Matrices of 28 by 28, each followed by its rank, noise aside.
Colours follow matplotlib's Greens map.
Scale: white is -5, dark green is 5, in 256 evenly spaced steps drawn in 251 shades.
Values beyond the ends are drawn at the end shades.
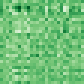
three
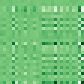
one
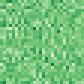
five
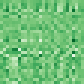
three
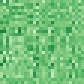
five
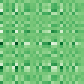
one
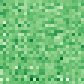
five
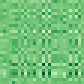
one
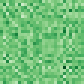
four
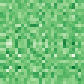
four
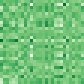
three
